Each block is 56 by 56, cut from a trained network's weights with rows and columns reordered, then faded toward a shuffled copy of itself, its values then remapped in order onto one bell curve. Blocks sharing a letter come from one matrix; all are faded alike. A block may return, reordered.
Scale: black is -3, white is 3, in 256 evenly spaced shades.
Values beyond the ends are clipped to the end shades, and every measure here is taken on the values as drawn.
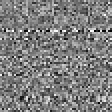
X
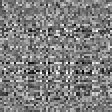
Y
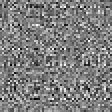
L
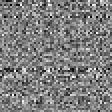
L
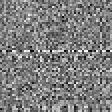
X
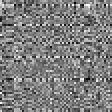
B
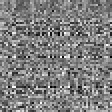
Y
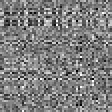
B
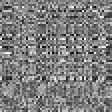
Y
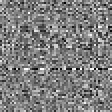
X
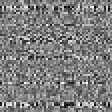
Y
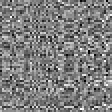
B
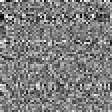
L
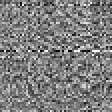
X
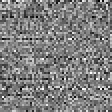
L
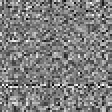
X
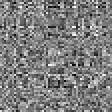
L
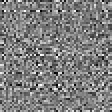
L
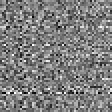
X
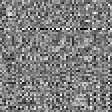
X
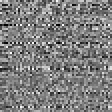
Y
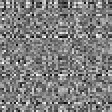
B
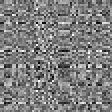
B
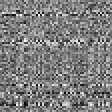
Y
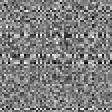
B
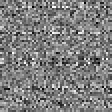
L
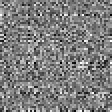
L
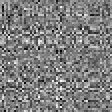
B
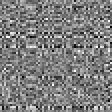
B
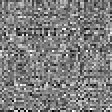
L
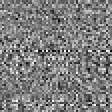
X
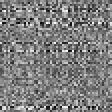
Y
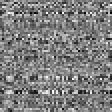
Y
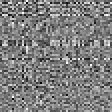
B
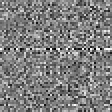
X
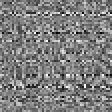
Y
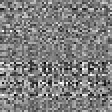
Y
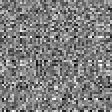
L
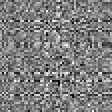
B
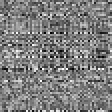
Y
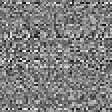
L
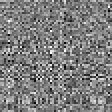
B
